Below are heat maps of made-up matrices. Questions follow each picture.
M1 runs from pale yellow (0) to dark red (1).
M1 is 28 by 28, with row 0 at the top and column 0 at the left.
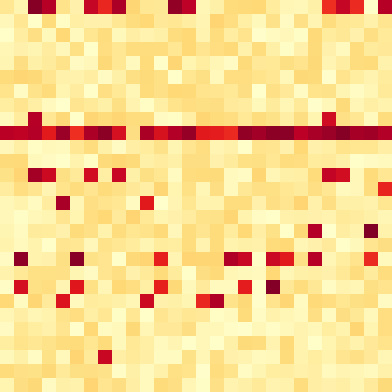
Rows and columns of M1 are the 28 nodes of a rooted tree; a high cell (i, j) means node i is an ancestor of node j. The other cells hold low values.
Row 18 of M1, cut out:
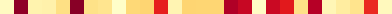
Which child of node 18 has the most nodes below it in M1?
20
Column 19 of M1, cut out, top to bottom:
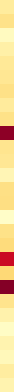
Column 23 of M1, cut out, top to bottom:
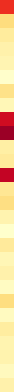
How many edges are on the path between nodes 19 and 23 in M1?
7
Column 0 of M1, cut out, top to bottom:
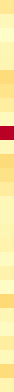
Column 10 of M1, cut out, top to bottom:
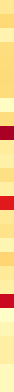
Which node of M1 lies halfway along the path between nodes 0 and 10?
21
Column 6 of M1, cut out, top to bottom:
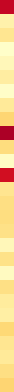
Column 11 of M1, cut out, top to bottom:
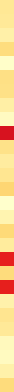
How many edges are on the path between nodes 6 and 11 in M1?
6
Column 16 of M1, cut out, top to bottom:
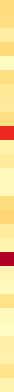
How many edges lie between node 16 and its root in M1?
2
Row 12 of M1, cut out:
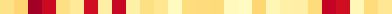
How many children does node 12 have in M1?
4
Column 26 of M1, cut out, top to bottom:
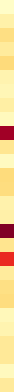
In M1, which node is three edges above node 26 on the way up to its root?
9
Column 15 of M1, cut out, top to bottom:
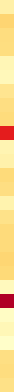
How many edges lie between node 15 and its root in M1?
2
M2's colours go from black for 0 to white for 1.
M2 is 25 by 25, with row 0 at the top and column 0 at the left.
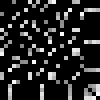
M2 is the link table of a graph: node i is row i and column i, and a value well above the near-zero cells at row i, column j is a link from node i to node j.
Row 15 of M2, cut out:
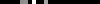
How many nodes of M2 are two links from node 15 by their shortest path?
2
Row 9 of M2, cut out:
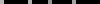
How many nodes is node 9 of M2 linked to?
4
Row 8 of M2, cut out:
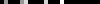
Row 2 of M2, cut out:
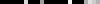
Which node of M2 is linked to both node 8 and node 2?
node 6
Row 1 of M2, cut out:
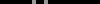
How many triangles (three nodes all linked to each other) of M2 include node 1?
1
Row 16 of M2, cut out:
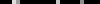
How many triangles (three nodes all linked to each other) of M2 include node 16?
6
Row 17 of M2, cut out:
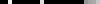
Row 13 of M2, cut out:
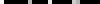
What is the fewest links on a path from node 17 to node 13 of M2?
3
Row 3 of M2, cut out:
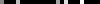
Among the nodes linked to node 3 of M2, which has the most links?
node 0
